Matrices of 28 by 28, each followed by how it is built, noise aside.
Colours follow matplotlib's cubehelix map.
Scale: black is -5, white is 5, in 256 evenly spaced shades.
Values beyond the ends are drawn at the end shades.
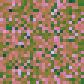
repeating rows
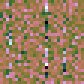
uneven columns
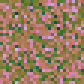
repeating rows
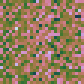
repeating rows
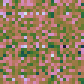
low rank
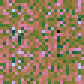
uneven columns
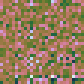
low rank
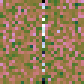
uneven columns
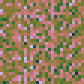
repeating rows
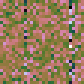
uneven columns
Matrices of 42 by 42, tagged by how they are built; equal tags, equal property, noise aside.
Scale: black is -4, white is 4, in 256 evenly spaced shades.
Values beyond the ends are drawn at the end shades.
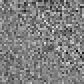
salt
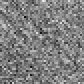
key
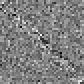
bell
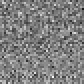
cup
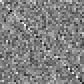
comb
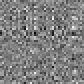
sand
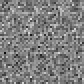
cup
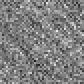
key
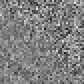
salt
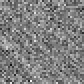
key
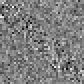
bell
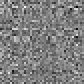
sand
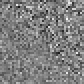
salt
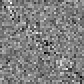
bell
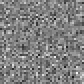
sand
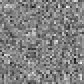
sand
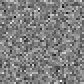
cup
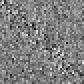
bell
